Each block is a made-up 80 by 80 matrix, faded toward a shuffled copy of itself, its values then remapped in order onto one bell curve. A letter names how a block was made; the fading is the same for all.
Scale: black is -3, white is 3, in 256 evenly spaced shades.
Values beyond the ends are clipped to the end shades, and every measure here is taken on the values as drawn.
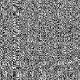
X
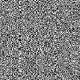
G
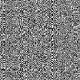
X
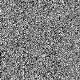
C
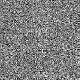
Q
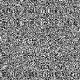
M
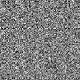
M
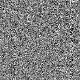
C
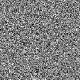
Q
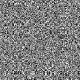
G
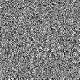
M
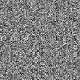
G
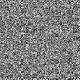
M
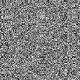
M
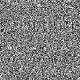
Q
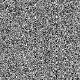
C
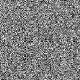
M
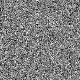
C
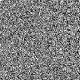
Q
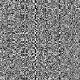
X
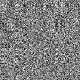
M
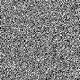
Q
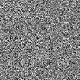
M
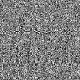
M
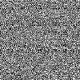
M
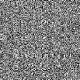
M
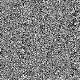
C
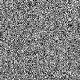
Q
